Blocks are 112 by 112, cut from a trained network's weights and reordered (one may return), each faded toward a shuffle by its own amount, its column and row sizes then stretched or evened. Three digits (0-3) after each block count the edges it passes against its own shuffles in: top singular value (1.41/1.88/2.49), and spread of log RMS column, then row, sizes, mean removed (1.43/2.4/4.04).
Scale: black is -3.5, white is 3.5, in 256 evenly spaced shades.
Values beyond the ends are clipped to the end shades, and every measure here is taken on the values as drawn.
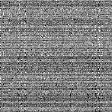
3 2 1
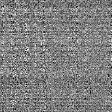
2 2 0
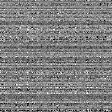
3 2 2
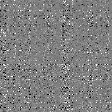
1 2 2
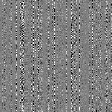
3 3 0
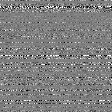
1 0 3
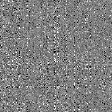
1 2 1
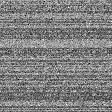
3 0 0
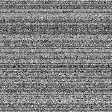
3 1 1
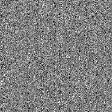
0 2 0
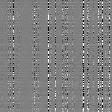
3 3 0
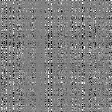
2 3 2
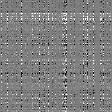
3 3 2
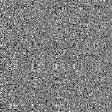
2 2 0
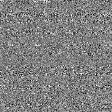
0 0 2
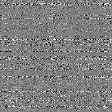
1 1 3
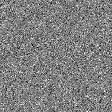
1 0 0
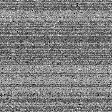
3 1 0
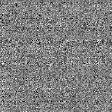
0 2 2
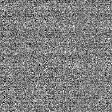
1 2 0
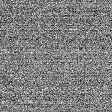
1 0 1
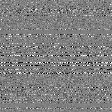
1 0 3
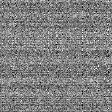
2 2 0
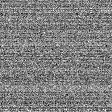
2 0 1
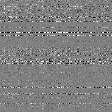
2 1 3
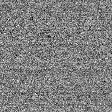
0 0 1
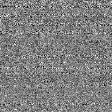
0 1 2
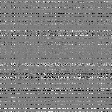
2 2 3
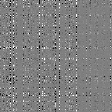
1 3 2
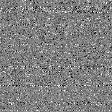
1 0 2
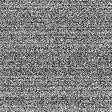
2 0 0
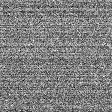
2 0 0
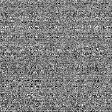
1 2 2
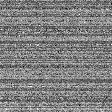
3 0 1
